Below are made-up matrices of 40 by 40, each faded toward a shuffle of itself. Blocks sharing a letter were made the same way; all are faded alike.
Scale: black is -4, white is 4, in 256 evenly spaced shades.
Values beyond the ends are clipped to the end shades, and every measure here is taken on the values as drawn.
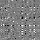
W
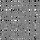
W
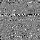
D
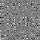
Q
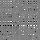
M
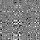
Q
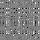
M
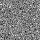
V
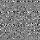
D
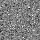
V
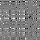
M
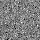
V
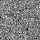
V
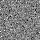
V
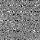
D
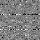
D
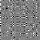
W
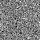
V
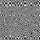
M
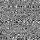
D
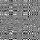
M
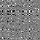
W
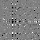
W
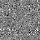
D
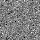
V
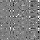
W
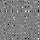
W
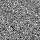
V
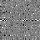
Q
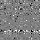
Q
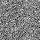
V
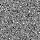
V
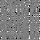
W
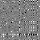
W
